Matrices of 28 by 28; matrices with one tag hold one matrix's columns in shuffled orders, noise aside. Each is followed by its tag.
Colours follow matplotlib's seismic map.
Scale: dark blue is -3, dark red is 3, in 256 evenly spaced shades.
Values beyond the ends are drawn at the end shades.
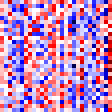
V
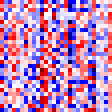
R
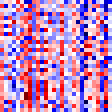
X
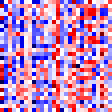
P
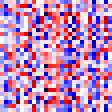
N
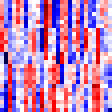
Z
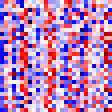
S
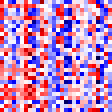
P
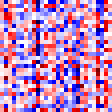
R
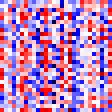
S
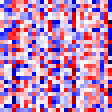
R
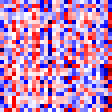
R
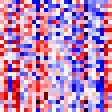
X
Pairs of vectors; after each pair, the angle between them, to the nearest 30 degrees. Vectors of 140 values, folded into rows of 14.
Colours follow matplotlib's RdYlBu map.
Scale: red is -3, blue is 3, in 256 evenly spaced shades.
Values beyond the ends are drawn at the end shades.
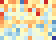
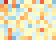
90 degrees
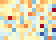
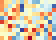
60 degrees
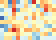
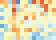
30 degrees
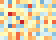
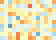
30 degrees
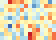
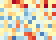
60 degrees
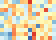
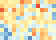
60 degrees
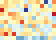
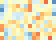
120 degrees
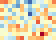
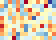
120 degrees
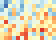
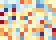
60 degrees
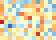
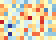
30 degrees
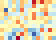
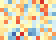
30 degrees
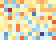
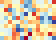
120 degrees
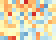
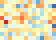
90 degrees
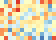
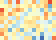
30 degrees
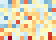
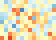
60 degrees
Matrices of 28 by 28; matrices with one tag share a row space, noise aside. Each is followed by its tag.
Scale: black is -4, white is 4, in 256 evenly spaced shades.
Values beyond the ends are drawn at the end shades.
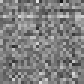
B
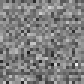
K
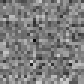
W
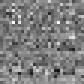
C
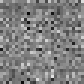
K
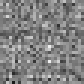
C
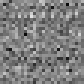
W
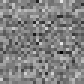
B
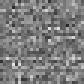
C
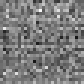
W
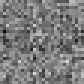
W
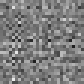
C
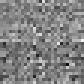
W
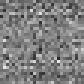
W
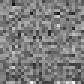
C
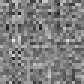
C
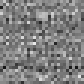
K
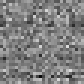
W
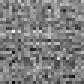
C
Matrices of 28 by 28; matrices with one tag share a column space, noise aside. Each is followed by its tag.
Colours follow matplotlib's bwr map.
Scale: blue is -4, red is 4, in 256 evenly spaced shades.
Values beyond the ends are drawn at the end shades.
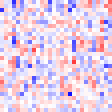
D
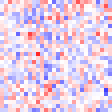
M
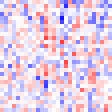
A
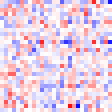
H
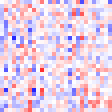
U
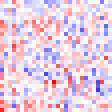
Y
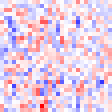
Y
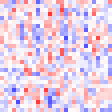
U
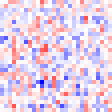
Y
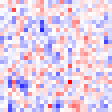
Y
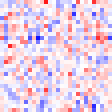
U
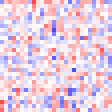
U
